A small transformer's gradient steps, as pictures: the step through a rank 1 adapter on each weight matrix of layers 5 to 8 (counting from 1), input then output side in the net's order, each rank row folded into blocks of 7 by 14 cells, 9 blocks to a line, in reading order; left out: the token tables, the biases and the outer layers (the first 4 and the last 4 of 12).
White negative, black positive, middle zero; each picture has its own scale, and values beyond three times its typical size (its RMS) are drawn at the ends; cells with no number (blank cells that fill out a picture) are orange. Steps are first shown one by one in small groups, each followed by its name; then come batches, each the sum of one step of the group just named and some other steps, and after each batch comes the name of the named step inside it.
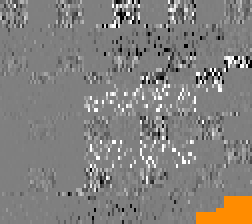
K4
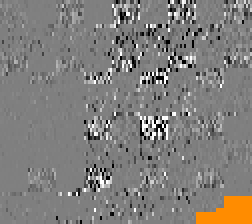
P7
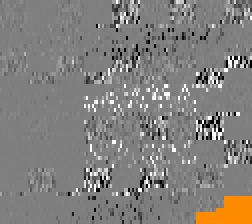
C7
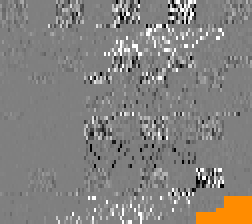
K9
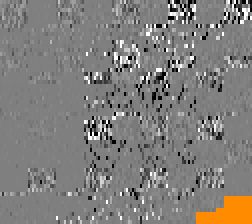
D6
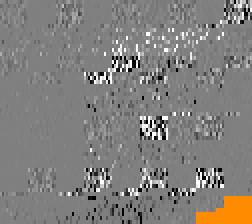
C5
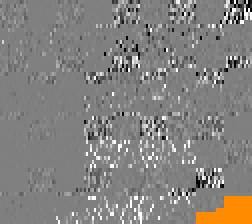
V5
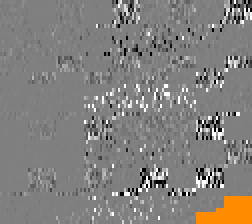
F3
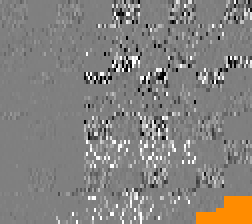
V5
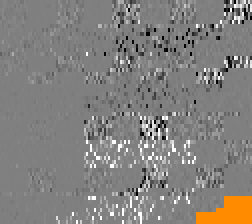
V5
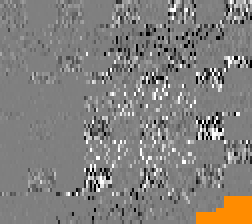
K4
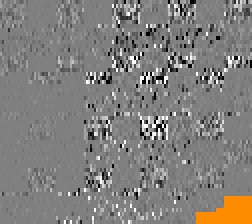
P7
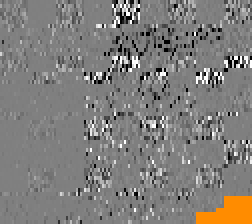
P7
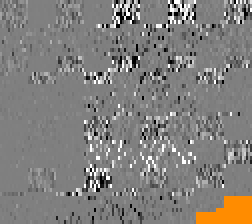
K4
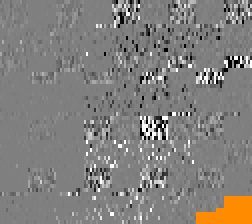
V5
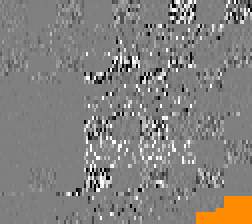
V5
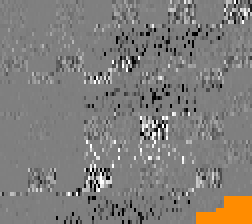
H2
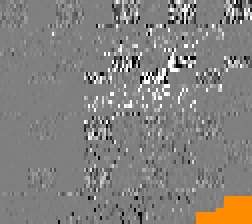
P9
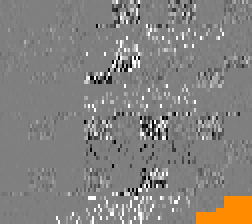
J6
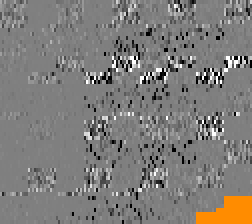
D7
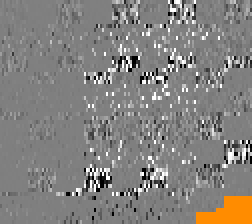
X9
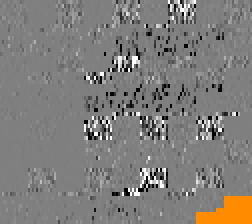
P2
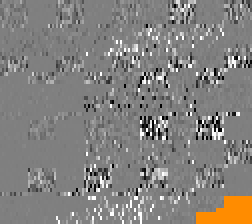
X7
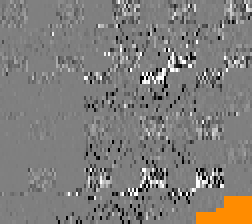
P9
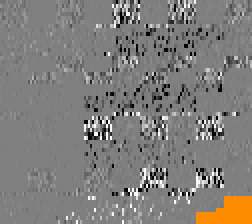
P2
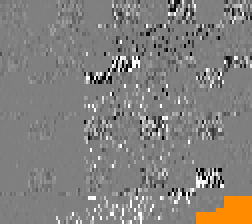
J6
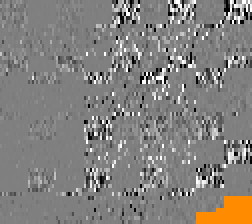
X9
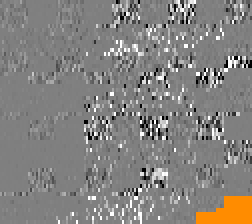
X7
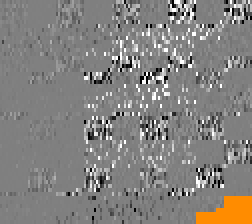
X9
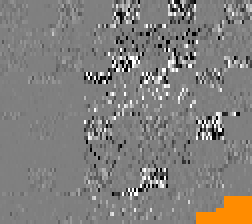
P9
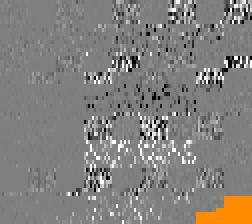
H2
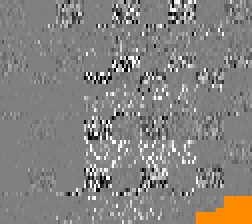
X9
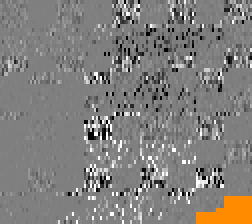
X9
